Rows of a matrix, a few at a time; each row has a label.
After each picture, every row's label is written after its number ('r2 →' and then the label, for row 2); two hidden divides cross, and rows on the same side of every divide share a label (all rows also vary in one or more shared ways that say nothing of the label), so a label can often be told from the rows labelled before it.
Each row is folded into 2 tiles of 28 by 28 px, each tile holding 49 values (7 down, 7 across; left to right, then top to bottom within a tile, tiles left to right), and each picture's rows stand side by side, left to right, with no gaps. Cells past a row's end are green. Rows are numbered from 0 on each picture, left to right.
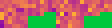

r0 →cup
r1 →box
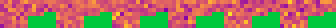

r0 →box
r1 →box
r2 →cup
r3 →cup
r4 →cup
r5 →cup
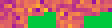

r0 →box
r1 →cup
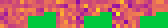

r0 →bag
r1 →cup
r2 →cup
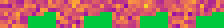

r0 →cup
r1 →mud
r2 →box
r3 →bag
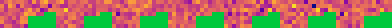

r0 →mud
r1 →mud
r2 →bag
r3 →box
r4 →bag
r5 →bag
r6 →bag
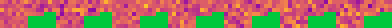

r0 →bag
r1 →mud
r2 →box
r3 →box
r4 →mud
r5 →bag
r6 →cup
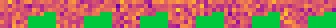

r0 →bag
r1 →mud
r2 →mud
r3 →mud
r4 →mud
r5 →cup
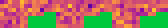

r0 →bag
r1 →mud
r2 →cup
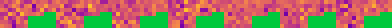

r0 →mud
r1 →box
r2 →cup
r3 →cup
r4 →bag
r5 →bag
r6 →box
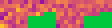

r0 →bag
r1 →cup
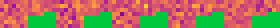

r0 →box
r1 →box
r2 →cup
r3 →cup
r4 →mud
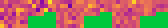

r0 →bag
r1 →box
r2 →bag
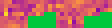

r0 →box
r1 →bag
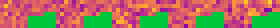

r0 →box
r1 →box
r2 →cup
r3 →box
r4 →mud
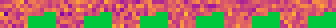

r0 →bag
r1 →bag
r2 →box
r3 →bag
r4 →box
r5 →cup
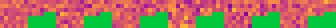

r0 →bag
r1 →box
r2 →mud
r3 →bag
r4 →mud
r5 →cup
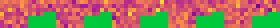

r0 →mud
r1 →bag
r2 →box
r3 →box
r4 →mud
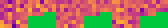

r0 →box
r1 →box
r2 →mud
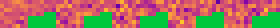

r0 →mud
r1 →bag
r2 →mud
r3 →box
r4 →cup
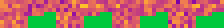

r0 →bag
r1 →cup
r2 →box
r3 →mud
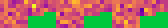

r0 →box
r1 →mud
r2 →bag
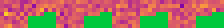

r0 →cup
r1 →bag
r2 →box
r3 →box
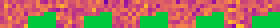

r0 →box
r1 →box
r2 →box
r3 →bag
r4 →mud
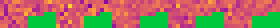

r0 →mud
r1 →bag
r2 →cup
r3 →cup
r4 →box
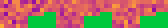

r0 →mud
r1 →mud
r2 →bag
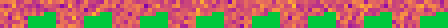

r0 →mud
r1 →mud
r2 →mud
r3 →box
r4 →box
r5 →mud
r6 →cup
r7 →cup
